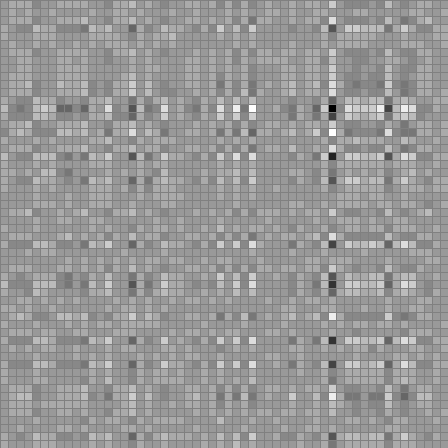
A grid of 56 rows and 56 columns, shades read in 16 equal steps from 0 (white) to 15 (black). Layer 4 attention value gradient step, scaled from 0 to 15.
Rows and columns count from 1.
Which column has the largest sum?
42
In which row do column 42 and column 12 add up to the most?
14
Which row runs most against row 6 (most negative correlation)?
8
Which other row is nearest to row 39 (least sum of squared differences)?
32
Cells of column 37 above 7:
5
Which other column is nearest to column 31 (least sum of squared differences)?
3
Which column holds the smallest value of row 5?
22
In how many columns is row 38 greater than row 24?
24
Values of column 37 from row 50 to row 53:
3 5 5 6
